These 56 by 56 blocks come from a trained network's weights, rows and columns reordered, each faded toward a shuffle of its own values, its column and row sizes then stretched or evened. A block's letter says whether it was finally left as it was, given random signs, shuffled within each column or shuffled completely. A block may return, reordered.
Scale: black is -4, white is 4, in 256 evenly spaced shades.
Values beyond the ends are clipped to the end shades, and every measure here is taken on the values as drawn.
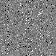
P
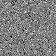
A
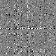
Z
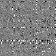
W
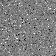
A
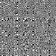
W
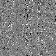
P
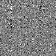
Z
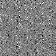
P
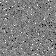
A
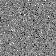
A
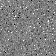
A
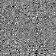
Z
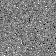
A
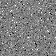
A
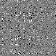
Z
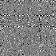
W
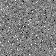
A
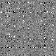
Z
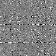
Z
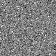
A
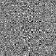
W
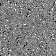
A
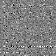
Z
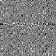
W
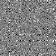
Z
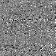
Z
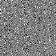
P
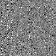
P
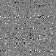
Z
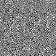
Z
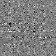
Z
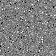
A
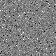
A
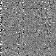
Z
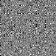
Z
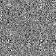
Z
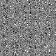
P
